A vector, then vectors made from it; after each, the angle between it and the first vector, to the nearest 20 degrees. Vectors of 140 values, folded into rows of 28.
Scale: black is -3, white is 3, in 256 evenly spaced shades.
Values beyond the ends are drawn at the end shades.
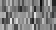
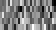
60 degrees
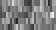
140 degrees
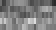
80 degrees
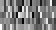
80 degrees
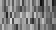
40 degrees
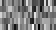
40 degrees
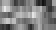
100 degrees
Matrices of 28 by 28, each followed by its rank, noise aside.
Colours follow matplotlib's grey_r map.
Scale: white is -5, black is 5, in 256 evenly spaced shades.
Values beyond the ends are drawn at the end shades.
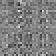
four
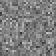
eight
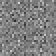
eight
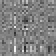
three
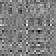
three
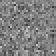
eight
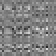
two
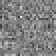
six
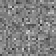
six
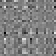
two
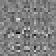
three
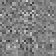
six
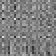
three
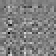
three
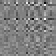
two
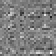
three
